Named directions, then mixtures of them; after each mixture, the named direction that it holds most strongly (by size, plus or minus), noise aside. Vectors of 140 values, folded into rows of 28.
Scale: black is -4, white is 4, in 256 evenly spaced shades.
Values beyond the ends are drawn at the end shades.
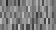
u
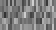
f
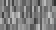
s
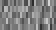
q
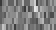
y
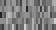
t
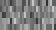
f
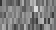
y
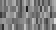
t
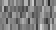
q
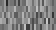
u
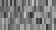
f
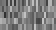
f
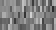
f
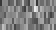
y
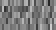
q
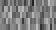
q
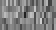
f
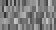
f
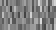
s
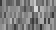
y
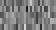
t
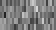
y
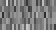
u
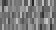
q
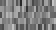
t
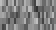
y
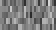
s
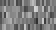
y
